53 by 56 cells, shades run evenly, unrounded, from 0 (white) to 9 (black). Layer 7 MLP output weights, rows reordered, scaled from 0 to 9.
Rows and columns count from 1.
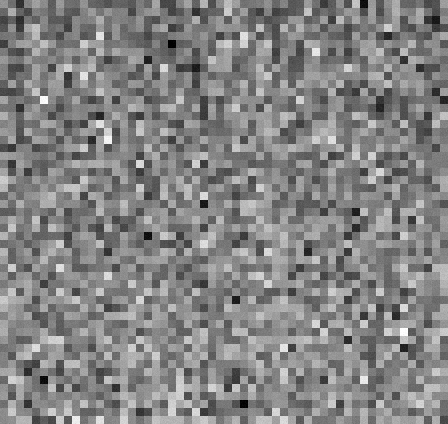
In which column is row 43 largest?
44
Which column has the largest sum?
54
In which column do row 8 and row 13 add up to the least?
6
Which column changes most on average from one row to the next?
26
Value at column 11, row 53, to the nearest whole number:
5
